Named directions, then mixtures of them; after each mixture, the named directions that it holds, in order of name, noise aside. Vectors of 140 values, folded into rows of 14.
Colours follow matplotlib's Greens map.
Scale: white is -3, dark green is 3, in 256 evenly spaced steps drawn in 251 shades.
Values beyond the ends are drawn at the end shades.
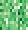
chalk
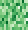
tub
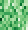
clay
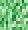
tub.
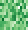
chalk, tub.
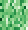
chalk, clay.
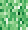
chalk.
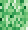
chalk, clay.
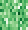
chalk.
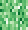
chalk.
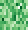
chalk, tub.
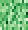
chalk, tub.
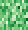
tub.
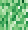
tub.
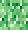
clay, tub.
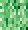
chalk, clay.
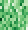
clay.
